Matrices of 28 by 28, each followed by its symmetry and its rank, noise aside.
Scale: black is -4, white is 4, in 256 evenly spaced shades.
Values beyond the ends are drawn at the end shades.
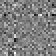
antisymmetric, rank four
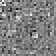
symmetric, rank five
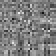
antisymmetric, rank four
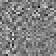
no symmetry, rank five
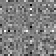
antisymmetric, rank four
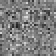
antisymmetric, rank four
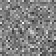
symmetric, rank six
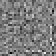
symmetric, rank four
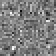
no symmetry, rank six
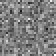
no symmetry, rank five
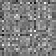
symmetric, rank four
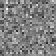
antisymmetric, rank six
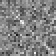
symmetric, rank six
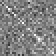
symmetric, rank six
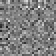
antisymmetric, rank four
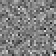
antisymmetric, rank six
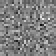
antisymmetric, rank six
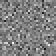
antisymmetric, rank six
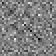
symmetric, rank six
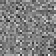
no symmetry, rank five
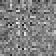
no symmetry, rank five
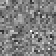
symmetric, rank six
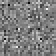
no symmetry, rank six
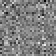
symmetric, rank four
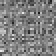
antisymmetric, rank four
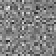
no symmetry, rank five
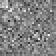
symmetric, rank six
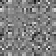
symmetric, rank four
